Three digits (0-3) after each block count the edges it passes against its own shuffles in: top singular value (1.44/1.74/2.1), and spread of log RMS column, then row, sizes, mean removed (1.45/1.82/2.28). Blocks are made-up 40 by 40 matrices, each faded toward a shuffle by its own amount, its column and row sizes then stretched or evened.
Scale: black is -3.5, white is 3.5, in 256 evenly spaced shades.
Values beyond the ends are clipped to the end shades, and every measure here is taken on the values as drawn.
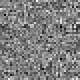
1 0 0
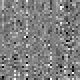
1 3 0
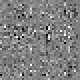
0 3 2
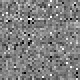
1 1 0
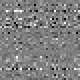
2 2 3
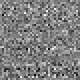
1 0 2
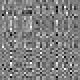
3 3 1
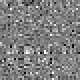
2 0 2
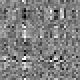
3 3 2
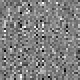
3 2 0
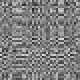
3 1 3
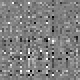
2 2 3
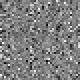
0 2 0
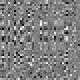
3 3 1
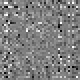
2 3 2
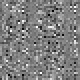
2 3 0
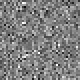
2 1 0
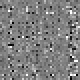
1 3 2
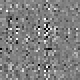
2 3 2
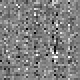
0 3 0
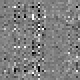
2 3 1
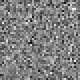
0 1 0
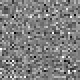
1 1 2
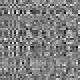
3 1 3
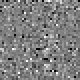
0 0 2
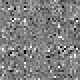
0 2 2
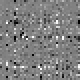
2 3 2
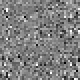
1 2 1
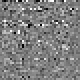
0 1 3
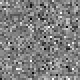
0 1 1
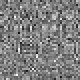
2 0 1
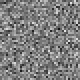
1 1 0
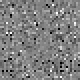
1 1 0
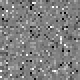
0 1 0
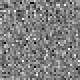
1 0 0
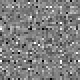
1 1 2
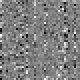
2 3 0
